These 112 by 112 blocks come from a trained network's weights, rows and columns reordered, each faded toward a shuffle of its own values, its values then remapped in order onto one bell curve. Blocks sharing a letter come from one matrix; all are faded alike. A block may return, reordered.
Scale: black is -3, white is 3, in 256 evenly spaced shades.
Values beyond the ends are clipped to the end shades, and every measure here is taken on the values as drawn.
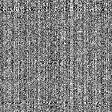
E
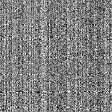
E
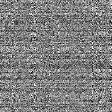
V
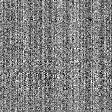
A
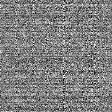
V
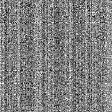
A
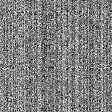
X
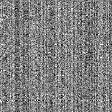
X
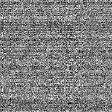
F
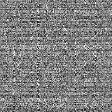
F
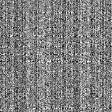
X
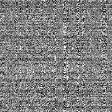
V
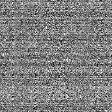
F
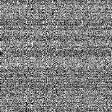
V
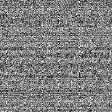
V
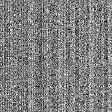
E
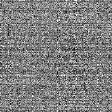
V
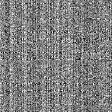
E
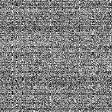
V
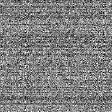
F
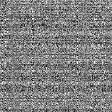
F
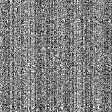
A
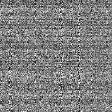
V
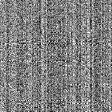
X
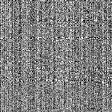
X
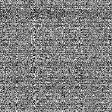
V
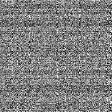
V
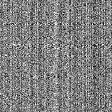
A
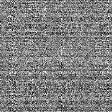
F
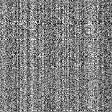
E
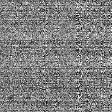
F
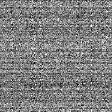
F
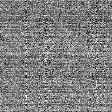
F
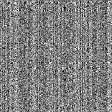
A
